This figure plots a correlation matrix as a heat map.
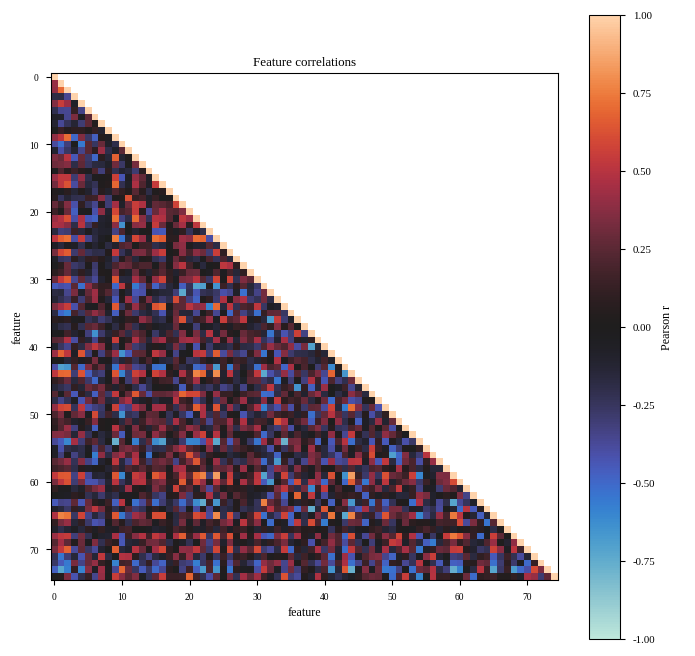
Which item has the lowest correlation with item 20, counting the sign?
54
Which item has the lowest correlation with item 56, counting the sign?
50
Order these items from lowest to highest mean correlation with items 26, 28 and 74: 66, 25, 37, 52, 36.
37, 36, 25, 66, 52
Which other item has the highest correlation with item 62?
36
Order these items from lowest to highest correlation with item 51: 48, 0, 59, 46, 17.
17, 46, 0, 59, 48
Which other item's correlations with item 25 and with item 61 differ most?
38
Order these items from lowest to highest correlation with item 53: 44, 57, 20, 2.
20, 57, 2, 44
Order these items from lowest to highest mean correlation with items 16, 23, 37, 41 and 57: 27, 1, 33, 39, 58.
33, 27, 58, 39, 1
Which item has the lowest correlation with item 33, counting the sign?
57
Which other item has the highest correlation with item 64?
40
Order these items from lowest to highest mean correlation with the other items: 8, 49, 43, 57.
43, 8, 57, 49
